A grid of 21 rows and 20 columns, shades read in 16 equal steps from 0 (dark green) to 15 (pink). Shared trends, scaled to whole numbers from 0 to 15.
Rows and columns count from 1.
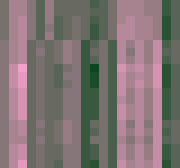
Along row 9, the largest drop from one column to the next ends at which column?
19
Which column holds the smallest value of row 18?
10
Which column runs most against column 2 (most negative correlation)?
11
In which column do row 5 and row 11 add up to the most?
3
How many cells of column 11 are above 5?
3
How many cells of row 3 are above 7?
9
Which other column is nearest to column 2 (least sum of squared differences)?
16
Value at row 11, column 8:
7
